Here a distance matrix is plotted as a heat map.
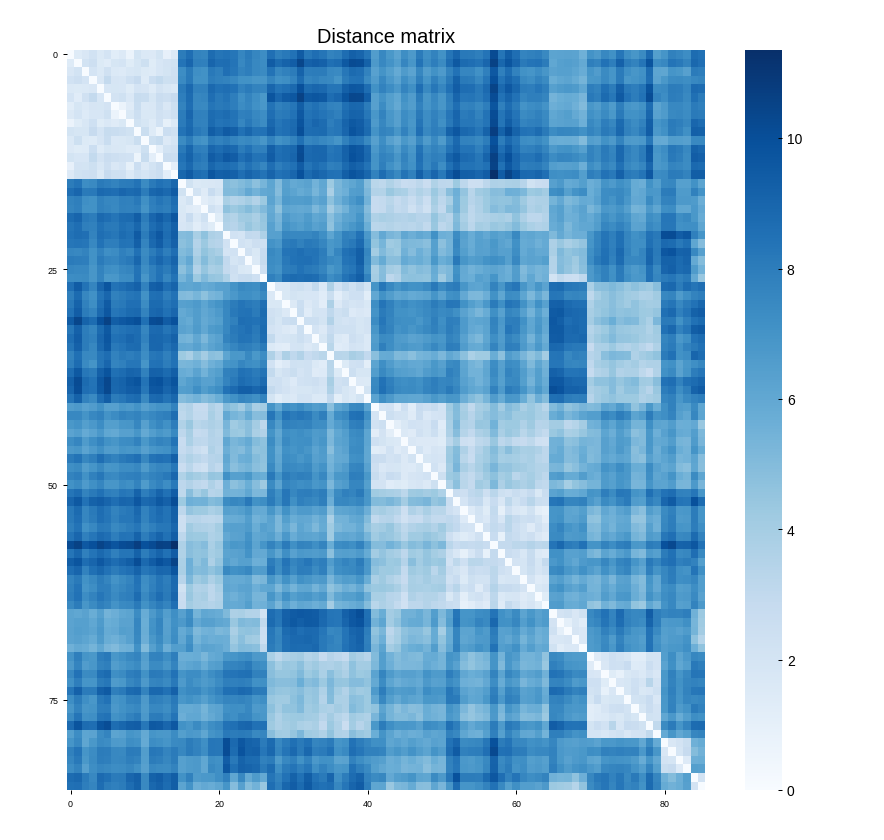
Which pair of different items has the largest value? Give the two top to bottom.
14, 57
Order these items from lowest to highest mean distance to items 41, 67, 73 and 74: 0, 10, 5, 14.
10, 0, 5, 14
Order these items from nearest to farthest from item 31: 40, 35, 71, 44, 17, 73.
40, 35, 71, 73, 17, 44
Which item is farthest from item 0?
57
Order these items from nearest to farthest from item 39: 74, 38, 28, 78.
38, 28, 78, 74
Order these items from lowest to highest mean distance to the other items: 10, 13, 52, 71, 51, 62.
62, 71, 51, 10, 52, 13
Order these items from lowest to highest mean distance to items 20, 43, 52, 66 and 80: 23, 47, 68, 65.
47, 68, 65, 23
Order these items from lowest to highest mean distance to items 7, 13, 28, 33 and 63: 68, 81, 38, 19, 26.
38, 19, 68, 26, 81
